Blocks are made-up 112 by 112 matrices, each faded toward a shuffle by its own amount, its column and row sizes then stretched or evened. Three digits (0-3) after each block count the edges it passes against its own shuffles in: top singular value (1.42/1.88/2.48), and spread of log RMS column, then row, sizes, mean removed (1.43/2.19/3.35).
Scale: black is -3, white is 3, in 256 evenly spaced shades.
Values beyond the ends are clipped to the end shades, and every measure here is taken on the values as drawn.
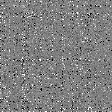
0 2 2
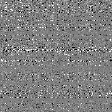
0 2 3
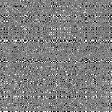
3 2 3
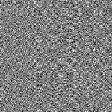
3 1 0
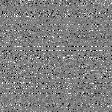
1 1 3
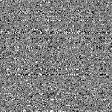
2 0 2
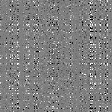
3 3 2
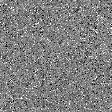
0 1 1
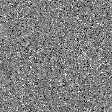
0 1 0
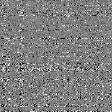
1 2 3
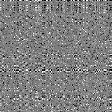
3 1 2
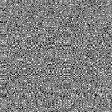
3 0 2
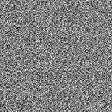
3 1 0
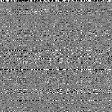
3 1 3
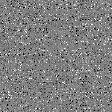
1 1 2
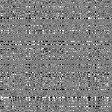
3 2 3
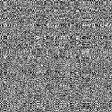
3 1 2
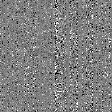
0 3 1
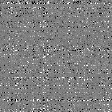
0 2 3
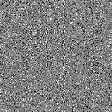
2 1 0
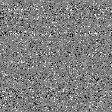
0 1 2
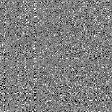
2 2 2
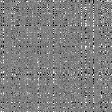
3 3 2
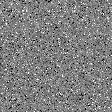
0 0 0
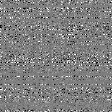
0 2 3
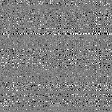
2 2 3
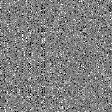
2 2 0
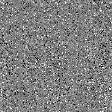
0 2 1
